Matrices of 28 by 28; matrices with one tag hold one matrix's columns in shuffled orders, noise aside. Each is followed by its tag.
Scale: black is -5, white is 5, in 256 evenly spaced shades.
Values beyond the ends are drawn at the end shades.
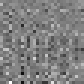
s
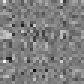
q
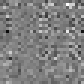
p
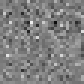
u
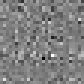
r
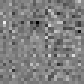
u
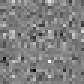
q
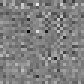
p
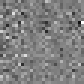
u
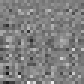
s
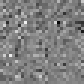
u
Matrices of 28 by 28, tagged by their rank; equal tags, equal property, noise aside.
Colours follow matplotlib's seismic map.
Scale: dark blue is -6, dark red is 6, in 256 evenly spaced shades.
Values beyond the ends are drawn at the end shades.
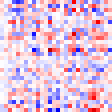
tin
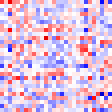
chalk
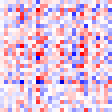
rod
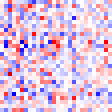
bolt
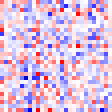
bolt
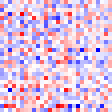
bolt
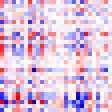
rod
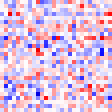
bolt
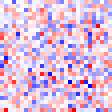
chalk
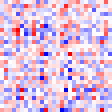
tin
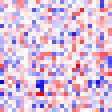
bolt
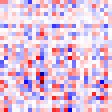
rod
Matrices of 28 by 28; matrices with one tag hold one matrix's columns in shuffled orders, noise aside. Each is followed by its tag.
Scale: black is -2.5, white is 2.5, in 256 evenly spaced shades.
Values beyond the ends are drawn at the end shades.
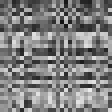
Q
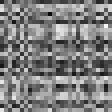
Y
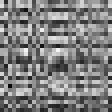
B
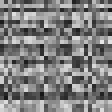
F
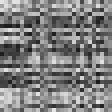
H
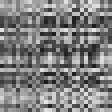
H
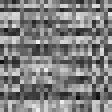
F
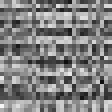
F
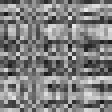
Y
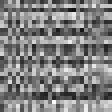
F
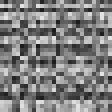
F
